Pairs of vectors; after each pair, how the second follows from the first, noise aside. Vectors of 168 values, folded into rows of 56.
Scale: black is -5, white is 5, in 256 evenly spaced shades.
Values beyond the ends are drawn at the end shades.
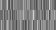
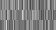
reversed.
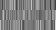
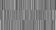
shrunk.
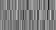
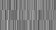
reversed, negated, shrunk.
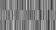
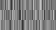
wrapped around.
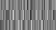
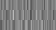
shrunk.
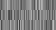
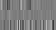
negated, partly zeroed.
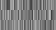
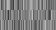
negated.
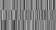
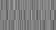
wrapped around, shrunk.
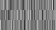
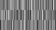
negated.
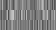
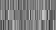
reversed.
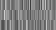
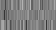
negated, partly zeroed.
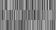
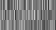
negated.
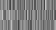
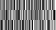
wrapped around, scaled up.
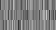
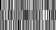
scaled up.
